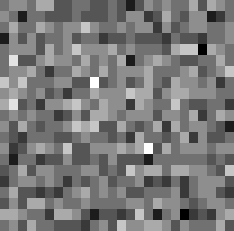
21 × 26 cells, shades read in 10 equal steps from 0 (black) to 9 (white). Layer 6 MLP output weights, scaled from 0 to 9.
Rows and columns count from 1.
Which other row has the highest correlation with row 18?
10
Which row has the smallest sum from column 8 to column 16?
1
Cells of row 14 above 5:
6
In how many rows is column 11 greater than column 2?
7
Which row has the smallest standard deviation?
19
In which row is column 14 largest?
21
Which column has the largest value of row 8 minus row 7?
11
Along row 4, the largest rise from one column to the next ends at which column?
2
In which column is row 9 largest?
15
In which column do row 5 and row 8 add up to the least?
23
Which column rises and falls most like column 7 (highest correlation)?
8
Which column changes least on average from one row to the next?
13
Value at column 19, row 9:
5
